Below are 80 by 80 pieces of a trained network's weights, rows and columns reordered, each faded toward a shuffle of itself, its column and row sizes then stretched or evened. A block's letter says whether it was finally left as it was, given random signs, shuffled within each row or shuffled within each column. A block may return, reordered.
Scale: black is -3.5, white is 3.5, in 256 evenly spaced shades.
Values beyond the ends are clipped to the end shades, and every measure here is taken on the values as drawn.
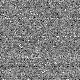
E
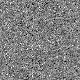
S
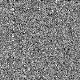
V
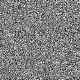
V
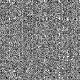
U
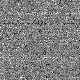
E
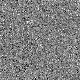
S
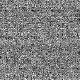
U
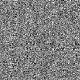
U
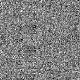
U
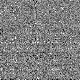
U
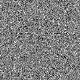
V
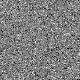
S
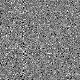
V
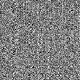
U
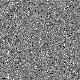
S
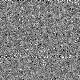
E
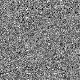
V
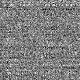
U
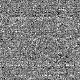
U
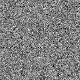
V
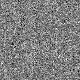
S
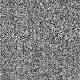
U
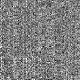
U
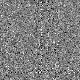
V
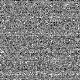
U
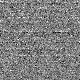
E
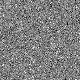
S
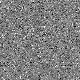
E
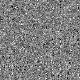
V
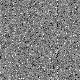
S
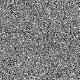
V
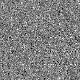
V
